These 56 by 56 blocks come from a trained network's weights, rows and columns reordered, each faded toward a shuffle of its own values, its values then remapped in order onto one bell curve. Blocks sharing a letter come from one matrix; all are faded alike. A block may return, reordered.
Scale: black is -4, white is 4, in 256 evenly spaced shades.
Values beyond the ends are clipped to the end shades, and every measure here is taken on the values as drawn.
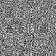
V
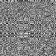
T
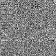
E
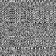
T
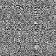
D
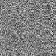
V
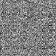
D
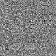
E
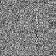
V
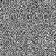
V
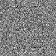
E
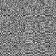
T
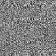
D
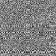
T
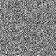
V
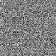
E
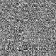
E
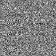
E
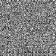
E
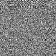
E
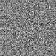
V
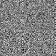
E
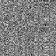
V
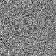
V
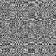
T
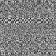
T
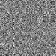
V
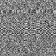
T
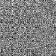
D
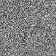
D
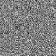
D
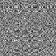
T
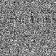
E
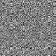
D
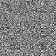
D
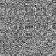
V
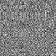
V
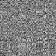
V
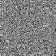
E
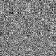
D
